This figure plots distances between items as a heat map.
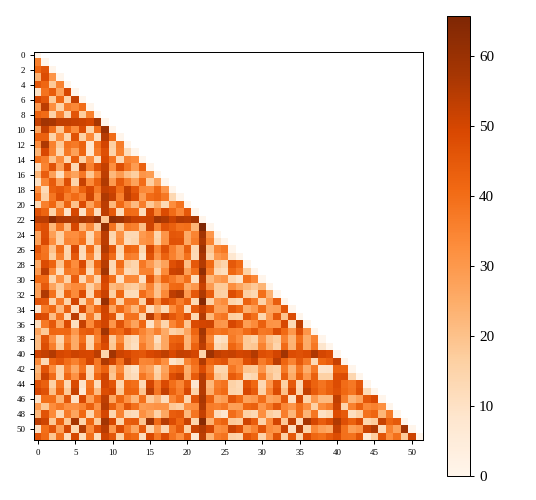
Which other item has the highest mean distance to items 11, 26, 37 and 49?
22
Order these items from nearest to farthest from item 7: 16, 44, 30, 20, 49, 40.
16, 20, 30, 44, 49, 40
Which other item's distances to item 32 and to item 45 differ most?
6
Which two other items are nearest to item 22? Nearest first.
40, 9
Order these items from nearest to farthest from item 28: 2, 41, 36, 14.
36, 14, 2, 41
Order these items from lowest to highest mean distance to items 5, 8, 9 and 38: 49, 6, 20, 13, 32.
13, 20, 32, 6, 49
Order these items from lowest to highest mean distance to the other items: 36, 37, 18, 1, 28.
28, 36, 37, 18, 1
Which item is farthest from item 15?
49
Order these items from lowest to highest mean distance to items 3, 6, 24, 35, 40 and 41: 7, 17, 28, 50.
7, 28, 17, 50
